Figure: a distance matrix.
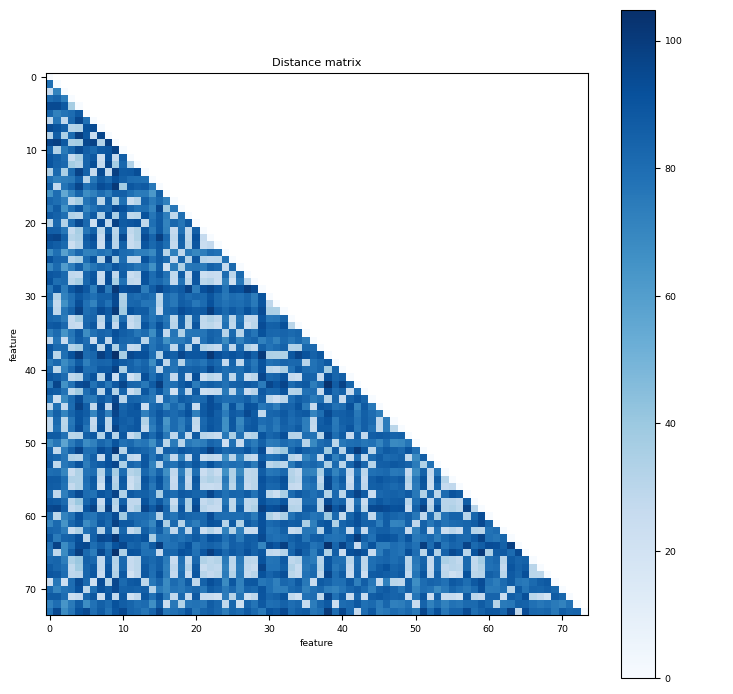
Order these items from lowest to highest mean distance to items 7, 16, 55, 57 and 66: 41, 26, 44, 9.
41, 9, 26, 44
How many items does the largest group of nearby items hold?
31
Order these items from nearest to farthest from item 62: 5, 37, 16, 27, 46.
27, 37, 16, 5, 46
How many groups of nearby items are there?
7
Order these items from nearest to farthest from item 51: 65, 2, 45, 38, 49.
65, 38, 2, 45, 49
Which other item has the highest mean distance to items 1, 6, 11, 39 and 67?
29
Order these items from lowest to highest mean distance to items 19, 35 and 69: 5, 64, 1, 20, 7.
20, 7, 5, 1, 64
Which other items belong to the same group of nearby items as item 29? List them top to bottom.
46
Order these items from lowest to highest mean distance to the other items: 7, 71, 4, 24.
71, 7, 4, 24
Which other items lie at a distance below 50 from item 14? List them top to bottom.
5, 63, 70
